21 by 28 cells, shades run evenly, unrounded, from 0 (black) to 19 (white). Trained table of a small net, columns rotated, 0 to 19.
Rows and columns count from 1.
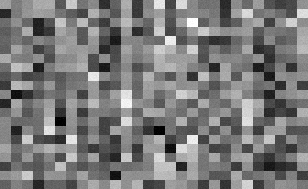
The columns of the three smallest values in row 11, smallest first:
2, 25, 3
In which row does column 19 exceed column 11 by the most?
4
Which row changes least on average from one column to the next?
7
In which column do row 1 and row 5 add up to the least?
21
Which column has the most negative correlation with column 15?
11
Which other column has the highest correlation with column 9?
23
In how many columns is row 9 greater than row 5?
15
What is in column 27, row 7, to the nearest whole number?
8
